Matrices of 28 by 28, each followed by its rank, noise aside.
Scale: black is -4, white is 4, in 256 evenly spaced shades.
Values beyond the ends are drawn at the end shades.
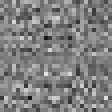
four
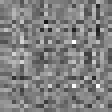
four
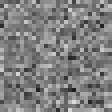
eight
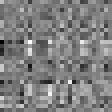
three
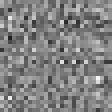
four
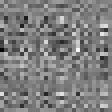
three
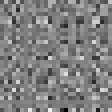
three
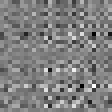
three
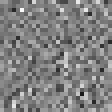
eight
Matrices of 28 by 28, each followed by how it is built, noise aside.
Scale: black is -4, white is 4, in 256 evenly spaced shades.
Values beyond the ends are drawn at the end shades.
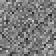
Hankel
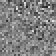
upper triangular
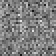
repeating columns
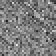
Toeplitz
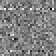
uneven rows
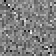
banded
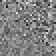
upper triangular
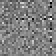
low rank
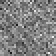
Toeplitz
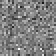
uneven rows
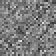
Hankel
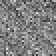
Toeplitz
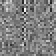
low rank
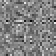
low rank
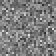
repeating rows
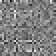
low rank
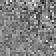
upper triangular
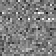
uneven rows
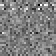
uneven rows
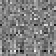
low rank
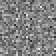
repeating rows
